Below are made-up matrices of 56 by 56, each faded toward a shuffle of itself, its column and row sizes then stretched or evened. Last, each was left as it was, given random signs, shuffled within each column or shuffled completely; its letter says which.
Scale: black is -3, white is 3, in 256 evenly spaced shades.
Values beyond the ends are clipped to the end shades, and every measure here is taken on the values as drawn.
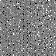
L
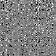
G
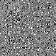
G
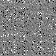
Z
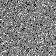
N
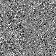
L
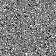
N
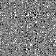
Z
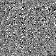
Z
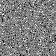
N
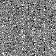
L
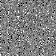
L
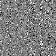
L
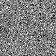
L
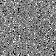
L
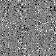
Z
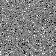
N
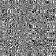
G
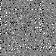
Z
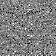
Z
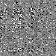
Z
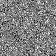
N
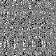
G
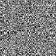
G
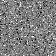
N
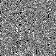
L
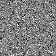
L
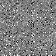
Z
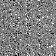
Z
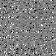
G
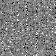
L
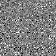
Z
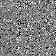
Z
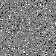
L
